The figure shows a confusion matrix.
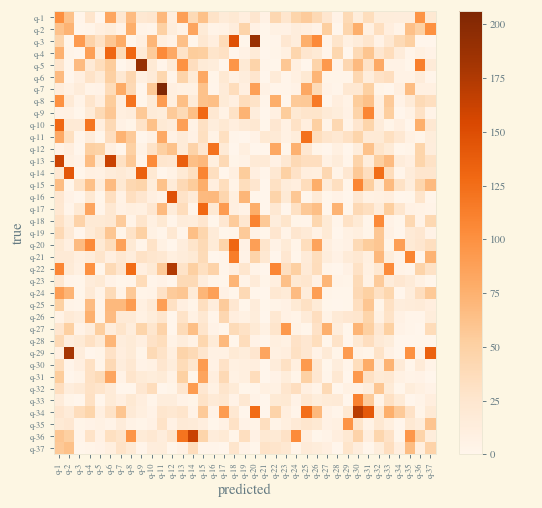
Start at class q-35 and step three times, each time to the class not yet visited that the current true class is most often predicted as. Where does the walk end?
q-37
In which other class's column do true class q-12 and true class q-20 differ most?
q-18
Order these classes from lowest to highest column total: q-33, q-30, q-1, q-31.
q-33, q-31, q-30, q-1
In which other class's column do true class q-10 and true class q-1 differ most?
q-4
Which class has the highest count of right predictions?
q-13
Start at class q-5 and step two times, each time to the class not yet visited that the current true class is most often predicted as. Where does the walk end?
q-15
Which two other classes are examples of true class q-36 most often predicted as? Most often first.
q-14, q-13
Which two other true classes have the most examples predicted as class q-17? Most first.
q-34, q-28
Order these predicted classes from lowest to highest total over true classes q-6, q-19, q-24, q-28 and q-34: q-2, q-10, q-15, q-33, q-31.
q-10, q-2, q-33, q-31, q-15
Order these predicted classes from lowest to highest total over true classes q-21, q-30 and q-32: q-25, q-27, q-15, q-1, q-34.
q-34, q-27, q-1, q-25, q-15
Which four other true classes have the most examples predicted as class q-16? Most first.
q-12, q-24, q-8, q-22
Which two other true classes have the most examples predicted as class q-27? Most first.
q-5, q-23
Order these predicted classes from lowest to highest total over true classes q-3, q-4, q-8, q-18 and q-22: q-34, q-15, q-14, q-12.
q-34, q-14, q-15, q-12
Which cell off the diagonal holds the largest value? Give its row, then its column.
q-7, q-11
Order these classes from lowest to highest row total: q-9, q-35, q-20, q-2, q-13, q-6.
q-35, q-6, q-2, q-9, q-20, q-13
